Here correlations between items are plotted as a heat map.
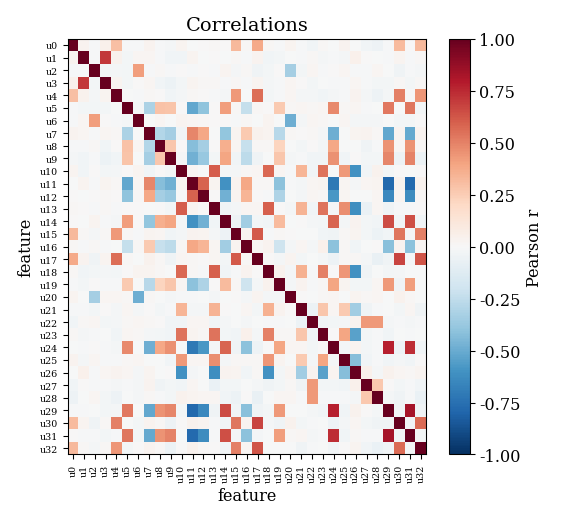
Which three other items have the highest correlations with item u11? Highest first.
u12, u7, u16
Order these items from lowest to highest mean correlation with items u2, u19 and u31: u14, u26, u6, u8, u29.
u26, u6, u8, u14, u29
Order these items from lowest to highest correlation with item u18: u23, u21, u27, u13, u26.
u26, u27, u21, u23, u13
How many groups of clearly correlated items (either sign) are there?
6
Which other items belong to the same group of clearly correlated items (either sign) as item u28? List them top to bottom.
u22, u27
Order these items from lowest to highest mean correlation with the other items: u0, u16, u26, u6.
u26, u16, u6, u0
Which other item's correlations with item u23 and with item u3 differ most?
u1
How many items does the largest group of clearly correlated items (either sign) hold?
12
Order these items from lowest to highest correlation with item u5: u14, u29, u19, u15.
u15, u19, u14, u29
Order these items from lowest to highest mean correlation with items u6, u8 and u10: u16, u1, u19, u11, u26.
u26, u11, u16, u1, u19
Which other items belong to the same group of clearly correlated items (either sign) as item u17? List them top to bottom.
u0, u4, u15, u30, u32
